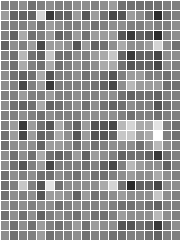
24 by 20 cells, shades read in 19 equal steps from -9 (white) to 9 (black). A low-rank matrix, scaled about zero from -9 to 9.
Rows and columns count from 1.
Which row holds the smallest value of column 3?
19
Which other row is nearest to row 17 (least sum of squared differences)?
9
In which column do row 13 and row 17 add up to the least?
15
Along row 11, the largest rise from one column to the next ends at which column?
6
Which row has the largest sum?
2
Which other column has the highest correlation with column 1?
5
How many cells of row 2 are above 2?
5
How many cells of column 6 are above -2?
15
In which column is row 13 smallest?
18
